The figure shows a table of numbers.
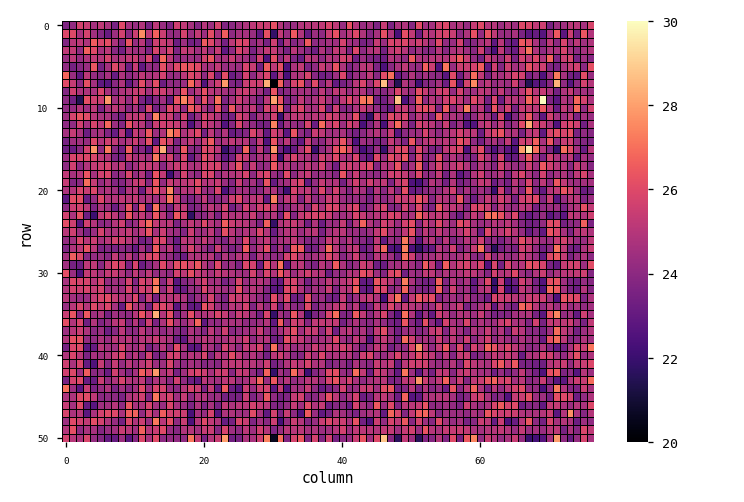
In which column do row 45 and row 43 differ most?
51
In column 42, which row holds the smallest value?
14
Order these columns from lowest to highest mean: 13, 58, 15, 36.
36, 58, 15, 13
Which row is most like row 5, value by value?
29
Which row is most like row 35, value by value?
42
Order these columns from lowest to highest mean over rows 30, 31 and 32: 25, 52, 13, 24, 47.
52, 24, 47, 25, 13
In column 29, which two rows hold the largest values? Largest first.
7, 50
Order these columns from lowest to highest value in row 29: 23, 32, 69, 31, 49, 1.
32, 1, 23, 49, 69, 31
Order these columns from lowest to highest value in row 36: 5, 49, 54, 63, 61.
54, 5, 61, 63, 49
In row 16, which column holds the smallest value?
31
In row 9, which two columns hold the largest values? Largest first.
69, 48
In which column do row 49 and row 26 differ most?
11
